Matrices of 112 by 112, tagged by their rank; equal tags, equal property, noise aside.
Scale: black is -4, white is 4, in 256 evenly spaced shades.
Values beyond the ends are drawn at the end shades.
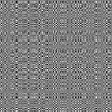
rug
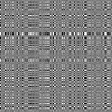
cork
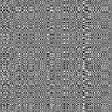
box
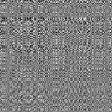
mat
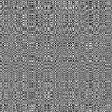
box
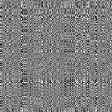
box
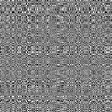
box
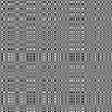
cork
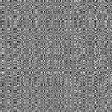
mat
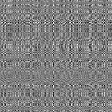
box
